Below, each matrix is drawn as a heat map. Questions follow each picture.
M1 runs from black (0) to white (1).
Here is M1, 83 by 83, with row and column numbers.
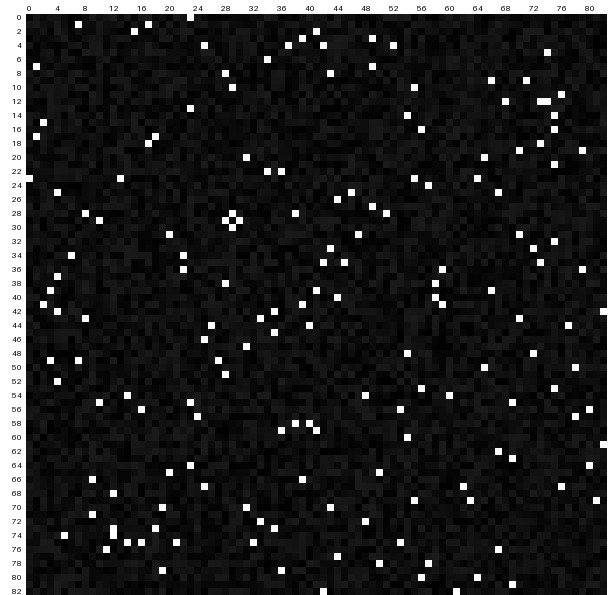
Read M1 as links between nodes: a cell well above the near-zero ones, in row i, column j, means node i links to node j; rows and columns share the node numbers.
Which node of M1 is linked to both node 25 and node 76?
node 67
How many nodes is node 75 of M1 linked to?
5
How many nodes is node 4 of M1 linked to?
4
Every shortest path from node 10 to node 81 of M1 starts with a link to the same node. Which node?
node 55
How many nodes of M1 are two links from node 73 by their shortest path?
5
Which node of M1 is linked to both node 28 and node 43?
node 8
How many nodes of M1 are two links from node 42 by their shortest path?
6
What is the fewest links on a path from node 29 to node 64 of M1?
4
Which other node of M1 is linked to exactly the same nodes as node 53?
node 16
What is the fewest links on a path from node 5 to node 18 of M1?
4
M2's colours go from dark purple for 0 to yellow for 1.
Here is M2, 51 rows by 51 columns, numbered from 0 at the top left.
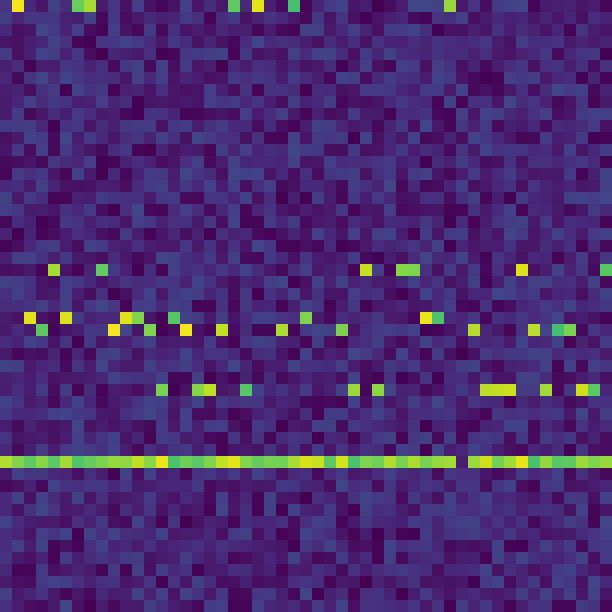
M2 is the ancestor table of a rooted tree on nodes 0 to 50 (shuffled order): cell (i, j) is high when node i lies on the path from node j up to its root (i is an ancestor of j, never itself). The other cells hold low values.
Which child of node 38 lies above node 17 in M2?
32
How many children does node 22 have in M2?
7
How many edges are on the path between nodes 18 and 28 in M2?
2
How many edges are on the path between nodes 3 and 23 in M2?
2
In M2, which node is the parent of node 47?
27
